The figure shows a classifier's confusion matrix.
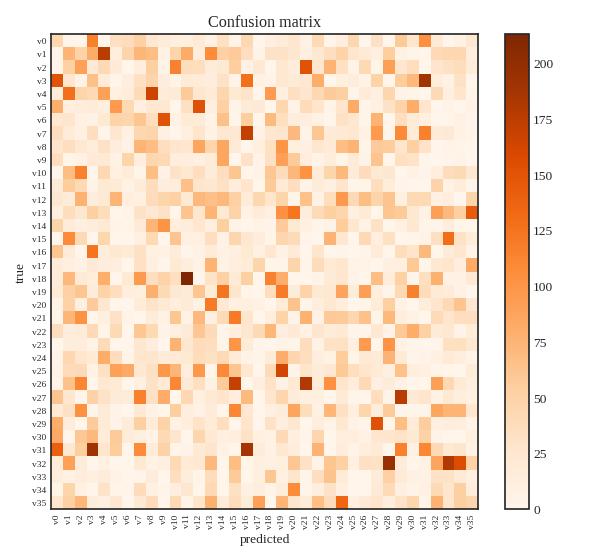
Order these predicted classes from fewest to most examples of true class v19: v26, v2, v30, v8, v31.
v31, v2, v8, v26, v30
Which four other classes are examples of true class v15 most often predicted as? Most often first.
v33, v1, v23, v10
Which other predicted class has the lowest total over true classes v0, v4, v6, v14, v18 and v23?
v17
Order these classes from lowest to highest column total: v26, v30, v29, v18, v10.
v26, v30, v18, v10, v29
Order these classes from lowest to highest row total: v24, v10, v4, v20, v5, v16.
v16, v20, v24, v5, v10, v4
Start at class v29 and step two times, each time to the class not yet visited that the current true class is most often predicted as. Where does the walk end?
v7
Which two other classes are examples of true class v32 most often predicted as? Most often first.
v28, v33
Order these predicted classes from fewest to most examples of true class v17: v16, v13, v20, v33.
v16, v33, v20, v13
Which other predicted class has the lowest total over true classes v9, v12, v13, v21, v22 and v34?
v6
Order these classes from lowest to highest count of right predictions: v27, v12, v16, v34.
v16, v27, v34, v12
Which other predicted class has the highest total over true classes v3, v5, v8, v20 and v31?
v0
